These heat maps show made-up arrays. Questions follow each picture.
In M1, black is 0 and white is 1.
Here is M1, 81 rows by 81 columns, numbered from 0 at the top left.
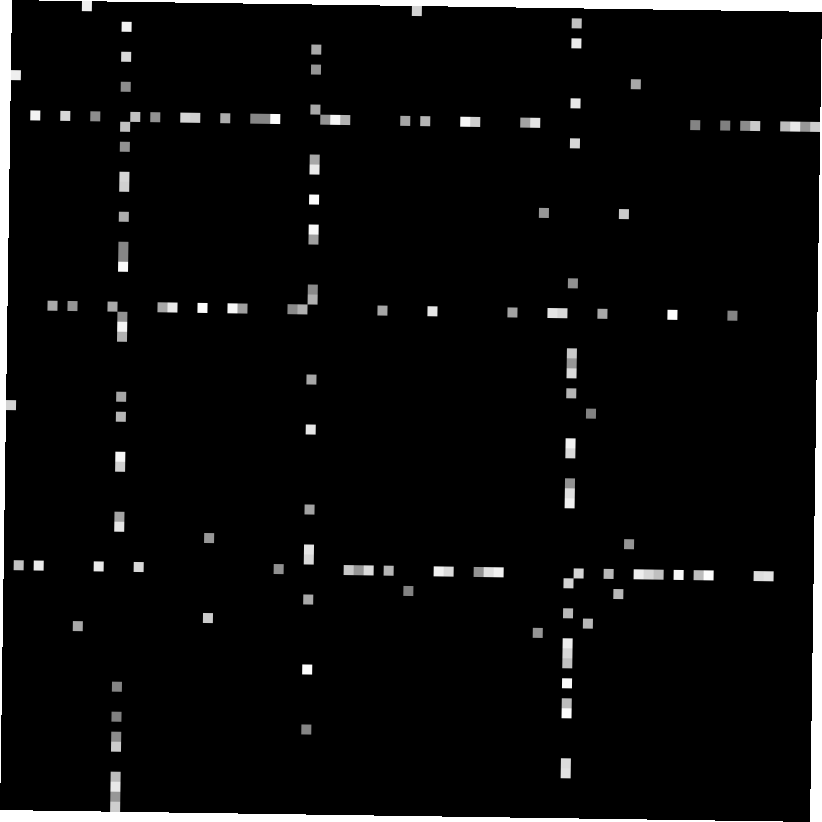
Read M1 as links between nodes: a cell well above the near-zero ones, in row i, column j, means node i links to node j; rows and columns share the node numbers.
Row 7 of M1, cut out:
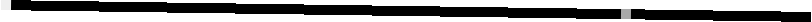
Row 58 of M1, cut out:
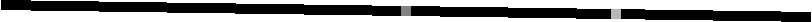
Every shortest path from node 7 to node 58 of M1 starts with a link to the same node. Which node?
node 0
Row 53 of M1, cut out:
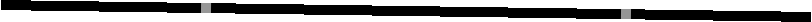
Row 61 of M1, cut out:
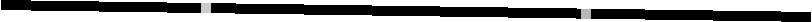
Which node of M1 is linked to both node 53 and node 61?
node 20
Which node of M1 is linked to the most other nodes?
node 11
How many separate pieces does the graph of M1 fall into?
4
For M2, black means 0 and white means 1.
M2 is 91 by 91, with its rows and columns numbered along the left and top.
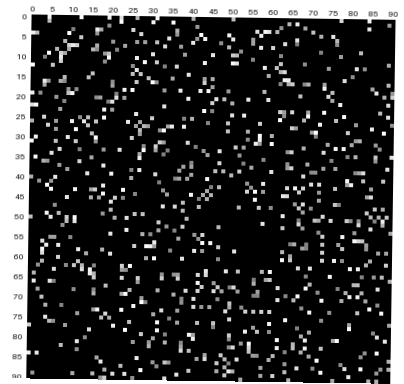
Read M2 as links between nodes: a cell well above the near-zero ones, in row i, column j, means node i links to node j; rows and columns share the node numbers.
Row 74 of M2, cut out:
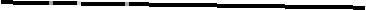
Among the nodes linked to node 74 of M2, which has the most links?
node 31
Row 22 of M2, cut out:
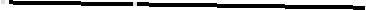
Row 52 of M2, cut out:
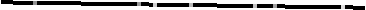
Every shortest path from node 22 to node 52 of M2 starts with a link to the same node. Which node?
node 33
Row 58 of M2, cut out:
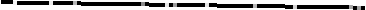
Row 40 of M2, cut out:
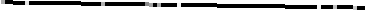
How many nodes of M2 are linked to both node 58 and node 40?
0
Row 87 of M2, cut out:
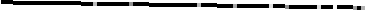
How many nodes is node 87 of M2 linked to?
10
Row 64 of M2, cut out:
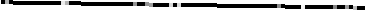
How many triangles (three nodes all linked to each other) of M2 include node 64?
2
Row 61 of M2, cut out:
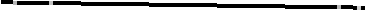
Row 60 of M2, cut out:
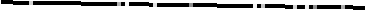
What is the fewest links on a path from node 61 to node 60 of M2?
4
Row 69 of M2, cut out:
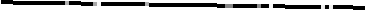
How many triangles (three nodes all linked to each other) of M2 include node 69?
2
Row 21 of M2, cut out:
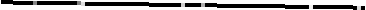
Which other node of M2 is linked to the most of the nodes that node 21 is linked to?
node 9
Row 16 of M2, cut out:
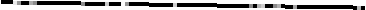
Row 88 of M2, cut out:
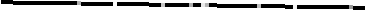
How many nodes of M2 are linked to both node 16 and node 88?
2
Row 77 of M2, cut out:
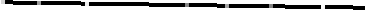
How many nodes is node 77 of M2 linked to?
7
